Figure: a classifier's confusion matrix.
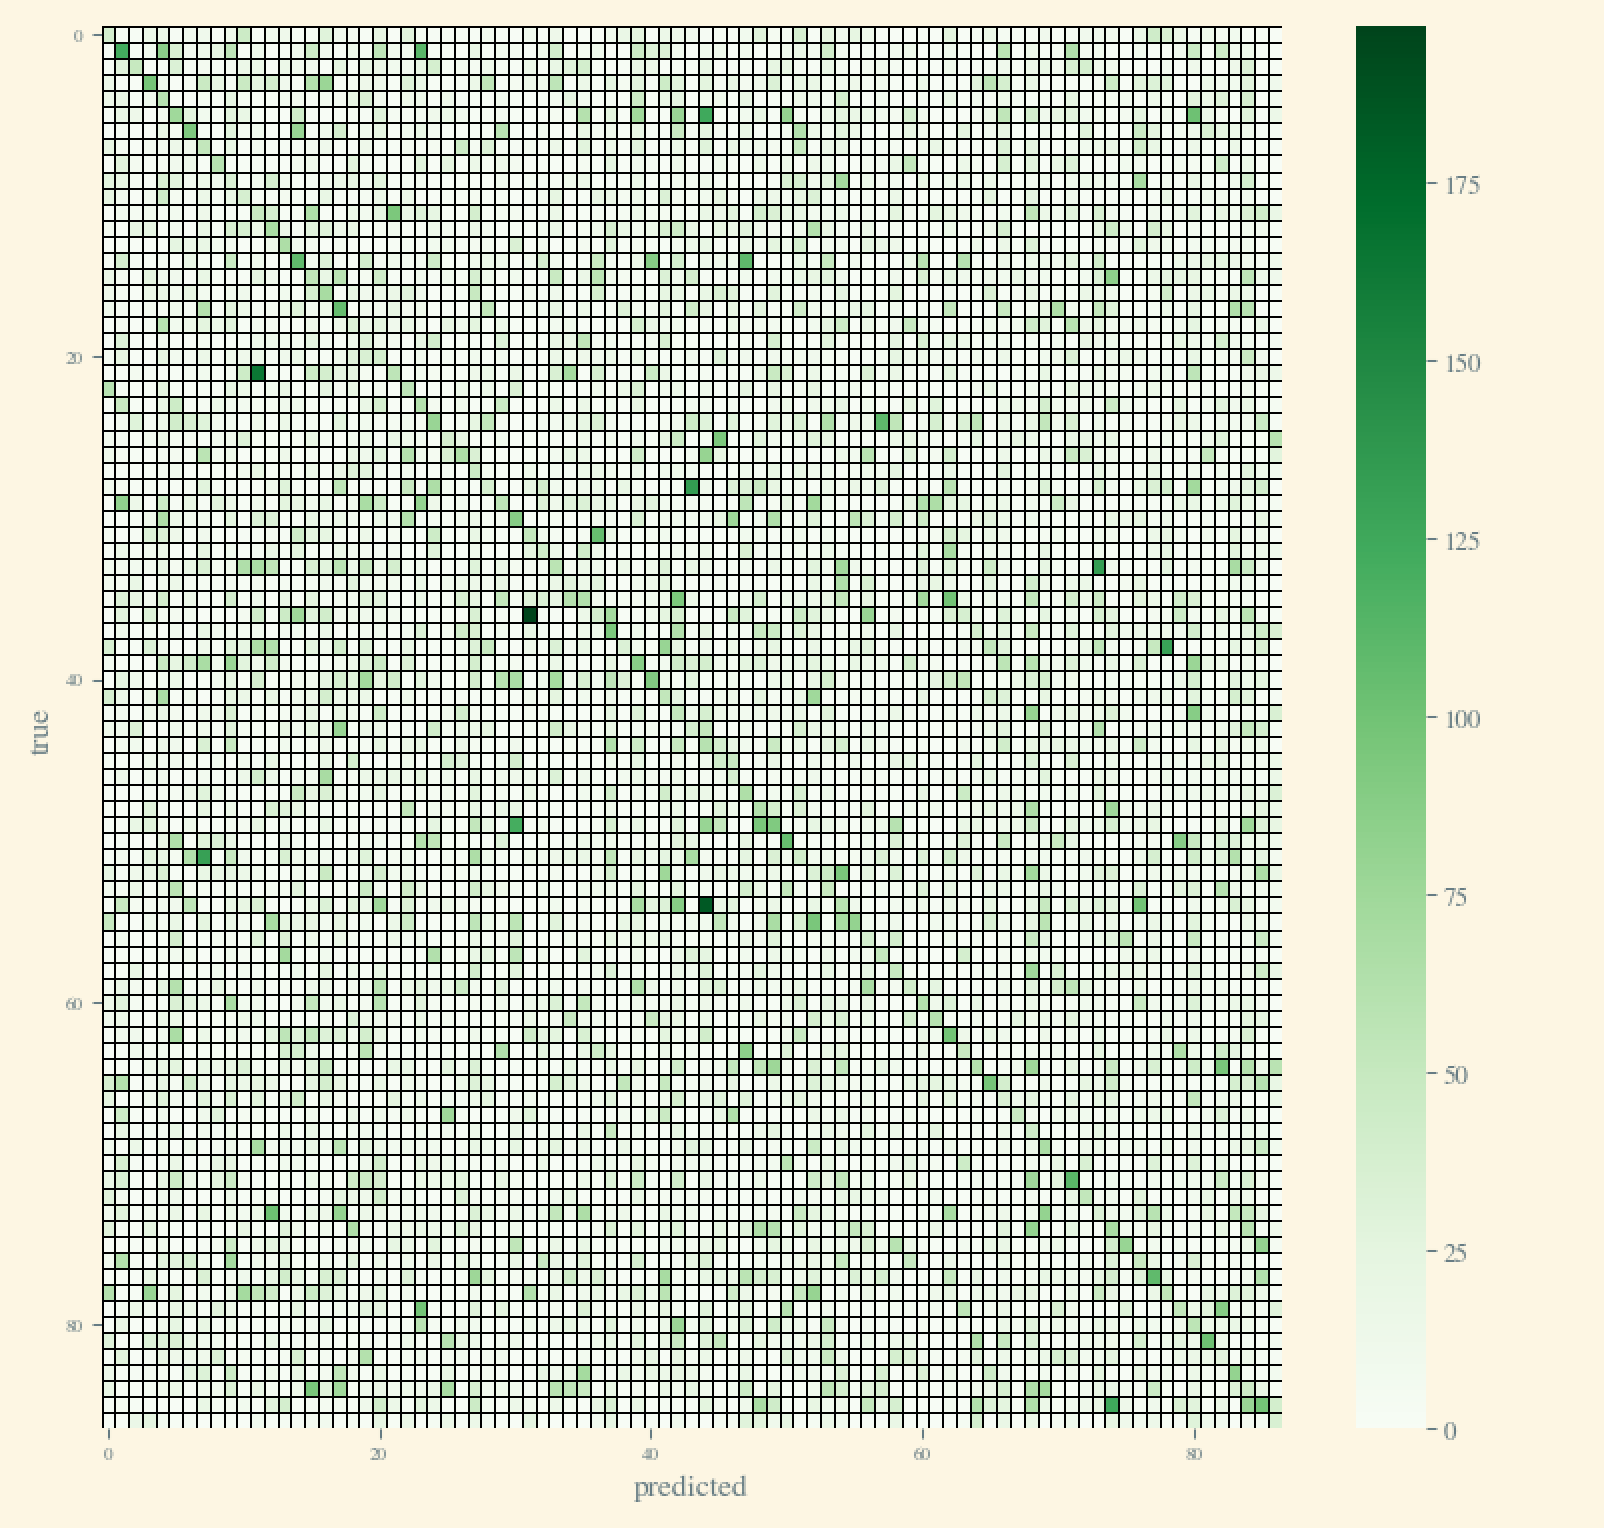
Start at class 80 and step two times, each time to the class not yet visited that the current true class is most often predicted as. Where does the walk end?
68
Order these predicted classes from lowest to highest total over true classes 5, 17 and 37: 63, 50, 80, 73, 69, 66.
63, 69, 73, 50, 66, 80
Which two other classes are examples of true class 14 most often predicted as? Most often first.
47, 40
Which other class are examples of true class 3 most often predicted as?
16
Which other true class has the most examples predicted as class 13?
57
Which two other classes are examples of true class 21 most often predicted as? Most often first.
11, 34
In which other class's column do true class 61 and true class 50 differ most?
79
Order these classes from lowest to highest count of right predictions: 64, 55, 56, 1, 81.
56, 64, 55, 81, 1
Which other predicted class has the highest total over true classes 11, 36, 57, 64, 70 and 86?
31
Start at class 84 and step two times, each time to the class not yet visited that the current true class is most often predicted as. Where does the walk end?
74
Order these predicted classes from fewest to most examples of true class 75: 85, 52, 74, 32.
32, 52, 74, 85
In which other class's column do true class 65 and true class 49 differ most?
30
